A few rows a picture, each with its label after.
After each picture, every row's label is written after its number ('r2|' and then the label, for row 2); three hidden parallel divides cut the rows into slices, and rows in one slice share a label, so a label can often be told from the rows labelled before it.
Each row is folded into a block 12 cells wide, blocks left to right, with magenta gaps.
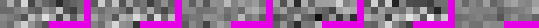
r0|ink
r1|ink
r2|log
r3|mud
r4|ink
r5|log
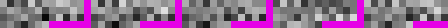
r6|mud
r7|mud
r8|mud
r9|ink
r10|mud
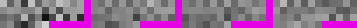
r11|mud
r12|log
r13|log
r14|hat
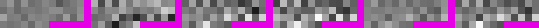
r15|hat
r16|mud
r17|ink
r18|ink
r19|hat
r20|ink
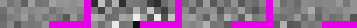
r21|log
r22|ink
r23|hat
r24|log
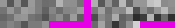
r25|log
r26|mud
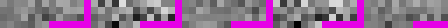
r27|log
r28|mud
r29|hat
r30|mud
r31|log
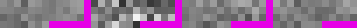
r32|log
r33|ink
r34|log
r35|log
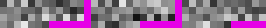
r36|ink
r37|mud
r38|ink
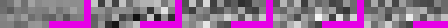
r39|log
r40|mud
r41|ink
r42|ink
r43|ink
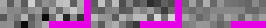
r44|mud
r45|ink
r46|hat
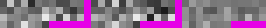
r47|ink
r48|ink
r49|hat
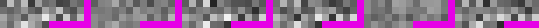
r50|ink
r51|hat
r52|ink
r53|ink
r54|log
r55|ink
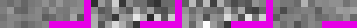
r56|log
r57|ink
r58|ink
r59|log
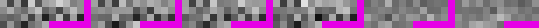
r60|mud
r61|mud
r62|mud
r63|mud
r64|hat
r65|hat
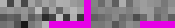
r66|mud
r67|log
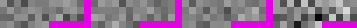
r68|log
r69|hat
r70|log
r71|mud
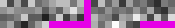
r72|mud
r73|ink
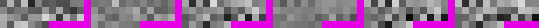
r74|ink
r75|hat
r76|mud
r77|log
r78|mud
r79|mud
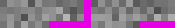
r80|hat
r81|hat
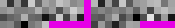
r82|mud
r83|mud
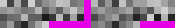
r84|mud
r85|mud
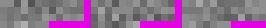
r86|hat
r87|log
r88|log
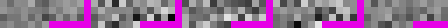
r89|log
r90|mud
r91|ink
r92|mud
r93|log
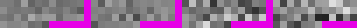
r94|hat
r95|log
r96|ink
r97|mud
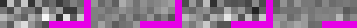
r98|ink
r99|log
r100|ink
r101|hat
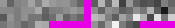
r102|log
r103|ink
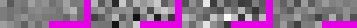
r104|log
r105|mud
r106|ink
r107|log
